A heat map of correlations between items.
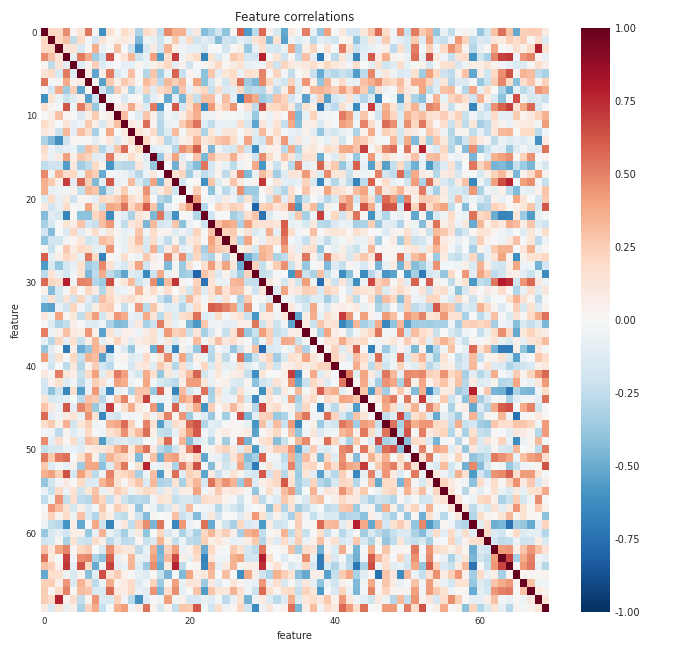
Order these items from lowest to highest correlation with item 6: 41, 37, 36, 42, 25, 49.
25, 42, 37, 41, 49, 36
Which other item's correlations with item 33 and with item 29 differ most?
21
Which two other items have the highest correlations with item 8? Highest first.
65, 28
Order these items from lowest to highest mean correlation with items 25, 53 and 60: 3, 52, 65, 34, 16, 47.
52, 16, 34, 47, 3, 65
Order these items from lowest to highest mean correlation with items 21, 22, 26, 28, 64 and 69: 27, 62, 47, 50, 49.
49, 27, 62, 47, 50
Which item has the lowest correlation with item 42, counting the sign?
35
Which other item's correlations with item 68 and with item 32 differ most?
2
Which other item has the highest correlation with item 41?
34
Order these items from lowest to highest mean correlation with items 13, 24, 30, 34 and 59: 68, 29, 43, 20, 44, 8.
29, 8, 68, 20, 43, 44
